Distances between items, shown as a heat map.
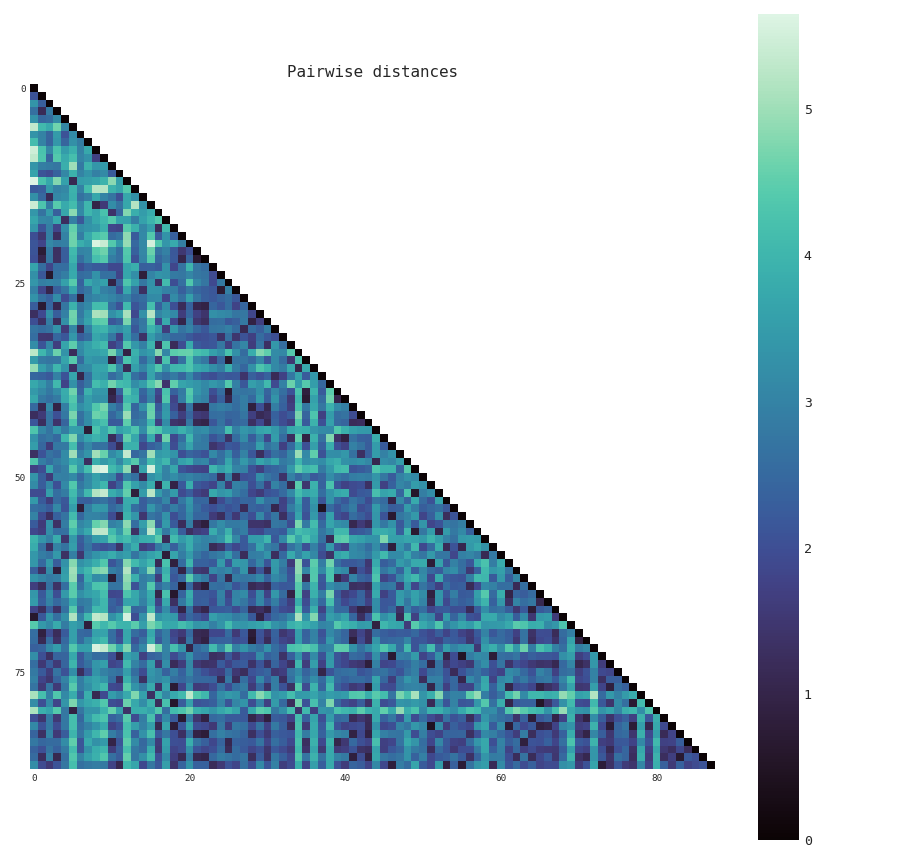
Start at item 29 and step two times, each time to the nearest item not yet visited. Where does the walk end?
0
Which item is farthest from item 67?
12
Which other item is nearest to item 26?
24
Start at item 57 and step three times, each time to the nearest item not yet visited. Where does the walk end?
13
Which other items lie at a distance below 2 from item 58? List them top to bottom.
4, 17, 38, 60
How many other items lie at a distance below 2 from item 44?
3
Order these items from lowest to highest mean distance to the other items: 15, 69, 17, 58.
17, 58, 69, 15
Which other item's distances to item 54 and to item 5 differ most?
37
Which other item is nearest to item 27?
6
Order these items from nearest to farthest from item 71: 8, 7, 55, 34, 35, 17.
55, 35, 17, 7, 34, 8
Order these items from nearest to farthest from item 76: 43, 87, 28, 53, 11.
11, 87, 28, 53, 43
